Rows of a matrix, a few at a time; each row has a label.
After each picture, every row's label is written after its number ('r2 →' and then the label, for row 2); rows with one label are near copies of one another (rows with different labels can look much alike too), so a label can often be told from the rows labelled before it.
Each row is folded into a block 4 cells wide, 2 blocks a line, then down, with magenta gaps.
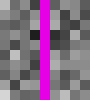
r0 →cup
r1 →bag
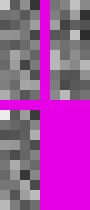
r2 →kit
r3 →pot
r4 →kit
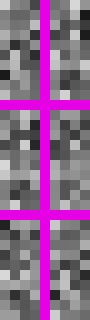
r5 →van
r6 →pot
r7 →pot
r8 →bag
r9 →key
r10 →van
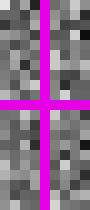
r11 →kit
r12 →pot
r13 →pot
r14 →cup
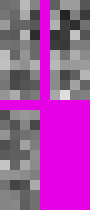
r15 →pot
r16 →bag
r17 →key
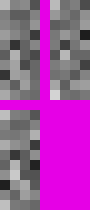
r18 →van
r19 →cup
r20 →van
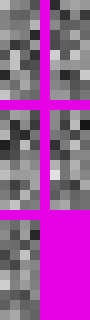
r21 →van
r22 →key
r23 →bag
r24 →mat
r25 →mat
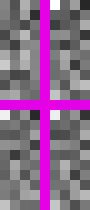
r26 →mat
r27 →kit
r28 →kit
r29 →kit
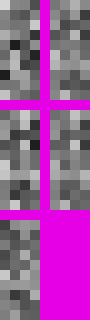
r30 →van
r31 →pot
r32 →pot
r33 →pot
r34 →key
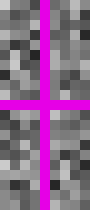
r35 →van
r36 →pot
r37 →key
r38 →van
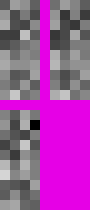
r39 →bag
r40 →bag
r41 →mat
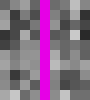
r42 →bag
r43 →pot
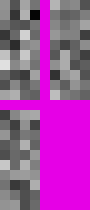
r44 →mat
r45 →van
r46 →key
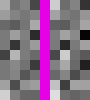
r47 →cup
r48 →cup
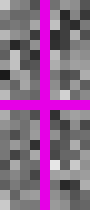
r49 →van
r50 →bag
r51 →cup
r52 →key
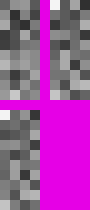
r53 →bag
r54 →kit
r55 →kit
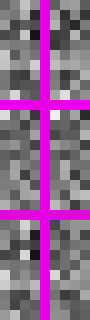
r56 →pot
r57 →bag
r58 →kit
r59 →kit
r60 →pot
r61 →key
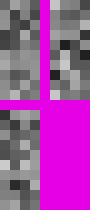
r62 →bag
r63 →van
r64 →key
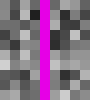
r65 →mat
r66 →bag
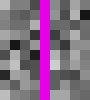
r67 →van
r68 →mat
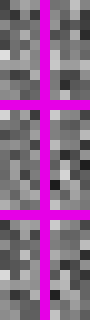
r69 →key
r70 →pot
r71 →kit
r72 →van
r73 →key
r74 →van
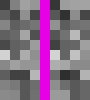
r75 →key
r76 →key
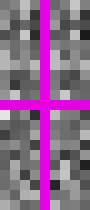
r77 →pot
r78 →pot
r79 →kit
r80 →van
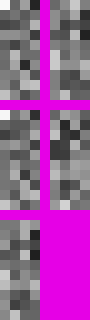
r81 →kit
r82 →pot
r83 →kit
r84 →bag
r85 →pot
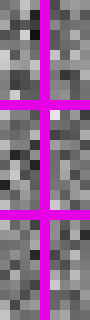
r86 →pot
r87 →key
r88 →van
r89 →kit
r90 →cup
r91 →mat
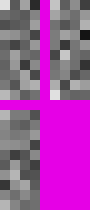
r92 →kit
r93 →cup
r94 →van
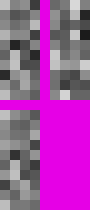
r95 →van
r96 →pot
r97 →van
